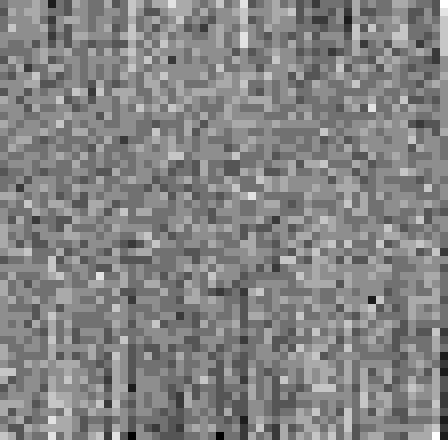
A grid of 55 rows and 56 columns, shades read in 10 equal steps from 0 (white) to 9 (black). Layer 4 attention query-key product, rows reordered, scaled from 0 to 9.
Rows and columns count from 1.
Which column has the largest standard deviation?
56
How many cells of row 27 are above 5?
4
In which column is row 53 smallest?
7
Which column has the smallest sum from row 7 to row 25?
31
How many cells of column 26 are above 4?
23
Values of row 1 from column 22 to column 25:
1 3 3 4
